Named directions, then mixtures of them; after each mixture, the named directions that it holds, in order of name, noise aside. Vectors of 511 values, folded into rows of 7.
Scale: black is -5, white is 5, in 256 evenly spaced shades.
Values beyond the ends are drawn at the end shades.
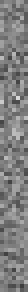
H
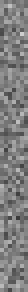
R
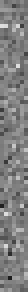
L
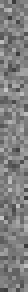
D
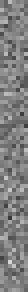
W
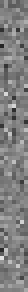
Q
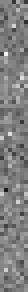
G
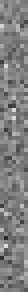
L, Q.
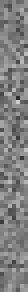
H, R.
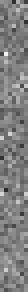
G.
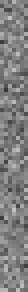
D.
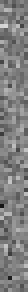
D, L.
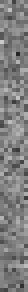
D, H.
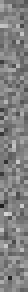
L, R.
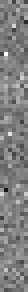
G.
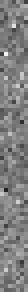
G.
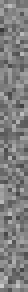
R.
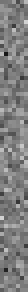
D, G, Q.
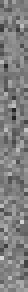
D, L, Q.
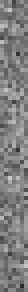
D, H, L.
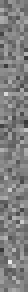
Q, W.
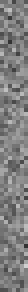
D.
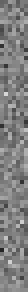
Q, W.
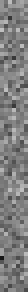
D, Q, W.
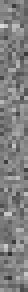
H, L.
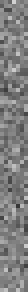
D.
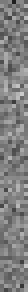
D, G.
